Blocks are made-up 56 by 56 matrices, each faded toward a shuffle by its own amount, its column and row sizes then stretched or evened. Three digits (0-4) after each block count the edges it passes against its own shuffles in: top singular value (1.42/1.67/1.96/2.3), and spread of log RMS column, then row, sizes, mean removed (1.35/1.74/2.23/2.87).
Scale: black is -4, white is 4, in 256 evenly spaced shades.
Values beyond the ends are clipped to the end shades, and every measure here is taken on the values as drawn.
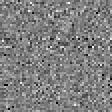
2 0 2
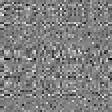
4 1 3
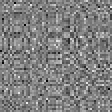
4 1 0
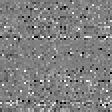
3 0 3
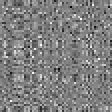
4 2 0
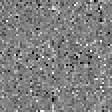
0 2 1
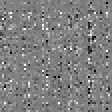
1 4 2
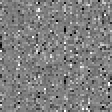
1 3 0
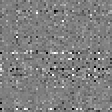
2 2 3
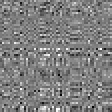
4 2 4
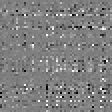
2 3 4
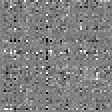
1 3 3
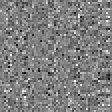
3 3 0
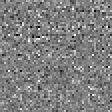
0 2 2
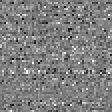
2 0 3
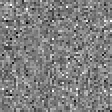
2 2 0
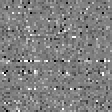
1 1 3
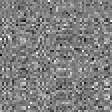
4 1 2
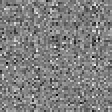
3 2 0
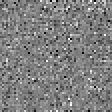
0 2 1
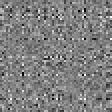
3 3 3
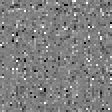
0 2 1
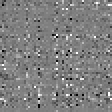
0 3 3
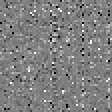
2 2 0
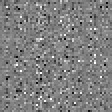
1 3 1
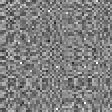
4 1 0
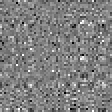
4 2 2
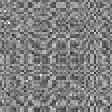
4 2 1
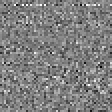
1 0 3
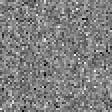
0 1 0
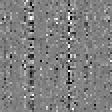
4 4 1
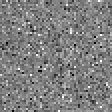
0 0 0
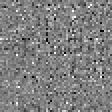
0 2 2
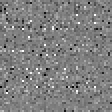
0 1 2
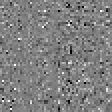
2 3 2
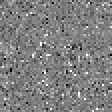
0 1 1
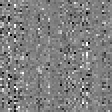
2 4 0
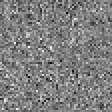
0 1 1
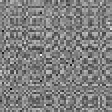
4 0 2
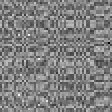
4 0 2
